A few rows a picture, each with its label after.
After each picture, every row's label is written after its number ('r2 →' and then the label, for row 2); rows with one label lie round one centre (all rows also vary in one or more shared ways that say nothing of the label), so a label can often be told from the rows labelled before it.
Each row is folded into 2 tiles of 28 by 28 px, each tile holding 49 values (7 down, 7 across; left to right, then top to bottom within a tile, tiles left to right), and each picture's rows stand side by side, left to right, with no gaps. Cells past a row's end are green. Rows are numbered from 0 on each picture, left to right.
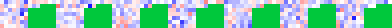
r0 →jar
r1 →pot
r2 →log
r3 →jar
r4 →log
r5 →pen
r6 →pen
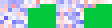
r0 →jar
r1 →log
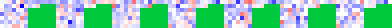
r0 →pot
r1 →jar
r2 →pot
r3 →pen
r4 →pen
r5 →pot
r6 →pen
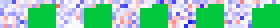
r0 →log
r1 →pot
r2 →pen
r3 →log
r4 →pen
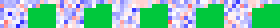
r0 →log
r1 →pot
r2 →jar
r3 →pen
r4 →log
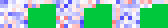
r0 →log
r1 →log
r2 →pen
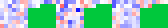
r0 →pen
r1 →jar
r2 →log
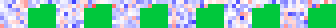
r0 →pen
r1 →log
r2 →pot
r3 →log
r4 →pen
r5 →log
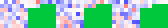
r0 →pen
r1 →log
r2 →log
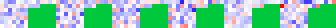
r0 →jar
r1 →pen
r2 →jar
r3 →jar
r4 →log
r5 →pot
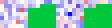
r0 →pen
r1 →log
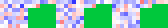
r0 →pot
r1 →log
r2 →log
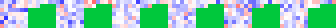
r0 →jar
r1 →jar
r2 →pot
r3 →pen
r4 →pot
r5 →pen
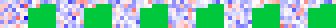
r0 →pot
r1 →log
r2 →pen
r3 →pen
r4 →jar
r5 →pen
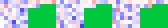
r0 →jar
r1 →pen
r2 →pen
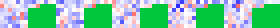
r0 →pot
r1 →log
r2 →pot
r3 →pot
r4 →log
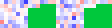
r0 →pot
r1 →pen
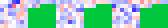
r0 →log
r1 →jar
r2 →jar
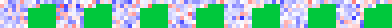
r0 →pot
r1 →jar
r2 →log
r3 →pot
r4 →pen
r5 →log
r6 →pen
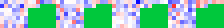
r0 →pen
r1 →pen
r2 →pot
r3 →jar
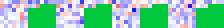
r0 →pot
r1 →pot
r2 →jar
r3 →pot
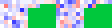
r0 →jar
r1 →log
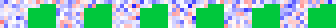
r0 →pen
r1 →log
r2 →pot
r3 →pot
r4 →jar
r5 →pen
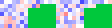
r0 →log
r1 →pot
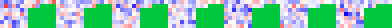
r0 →jar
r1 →pot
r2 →pot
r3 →jar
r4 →jar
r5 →jar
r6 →log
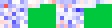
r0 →jar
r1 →jar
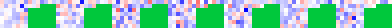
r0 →pot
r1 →pot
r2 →pen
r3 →log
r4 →jar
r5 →pen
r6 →pen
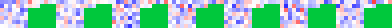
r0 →jar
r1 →jar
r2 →pen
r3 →pot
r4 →jar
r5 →pen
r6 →pen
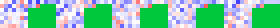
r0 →pot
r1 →log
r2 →log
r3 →pot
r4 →log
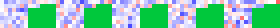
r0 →jar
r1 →pot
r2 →log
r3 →pot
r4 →jar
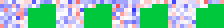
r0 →pen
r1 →pot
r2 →jar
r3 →pen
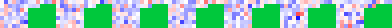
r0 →pen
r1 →pen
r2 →jar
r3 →jar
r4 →log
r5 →pen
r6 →log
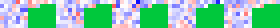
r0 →jar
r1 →pot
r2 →pot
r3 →pen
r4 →log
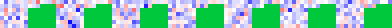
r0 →pen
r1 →jar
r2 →log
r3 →log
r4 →pot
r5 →jar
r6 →log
